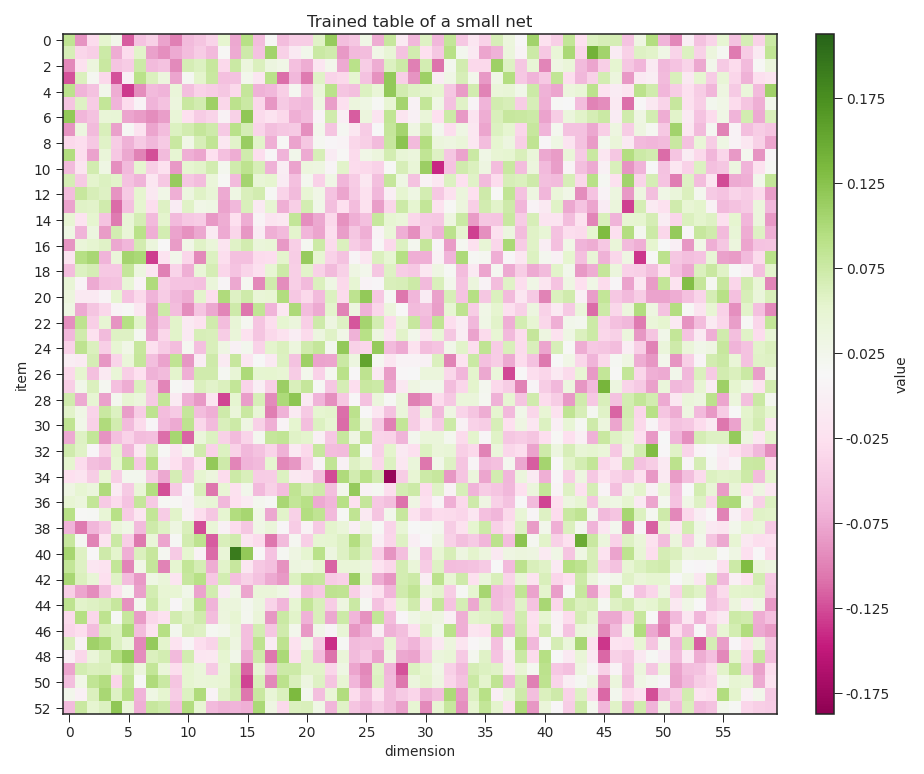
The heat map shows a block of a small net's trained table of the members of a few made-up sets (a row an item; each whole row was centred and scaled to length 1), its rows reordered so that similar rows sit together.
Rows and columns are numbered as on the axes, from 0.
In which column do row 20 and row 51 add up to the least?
49
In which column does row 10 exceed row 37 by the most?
30
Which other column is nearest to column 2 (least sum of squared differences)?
20
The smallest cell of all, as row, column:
34, 27
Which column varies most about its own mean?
15
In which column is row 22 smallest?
24
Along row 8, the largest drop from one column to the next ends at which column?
29
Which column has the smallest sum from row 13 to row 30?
7
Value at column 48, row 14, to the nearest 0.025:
0.05
